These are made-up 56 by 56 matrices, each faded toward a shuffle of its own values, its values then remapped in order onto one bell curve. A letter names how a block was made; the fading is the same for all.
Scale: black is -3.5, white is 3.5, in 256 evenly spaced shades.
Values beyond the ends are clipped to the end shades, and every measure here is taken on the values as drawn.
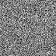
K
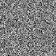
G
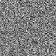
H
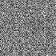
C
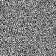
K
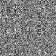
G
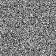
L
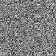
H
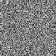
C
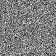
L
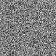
G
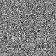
H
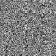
G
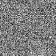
K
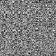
G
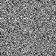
G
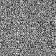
K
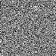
G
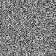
K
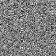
H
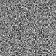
H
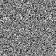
K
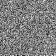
L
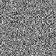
C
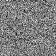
L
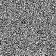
L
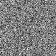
L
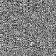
C
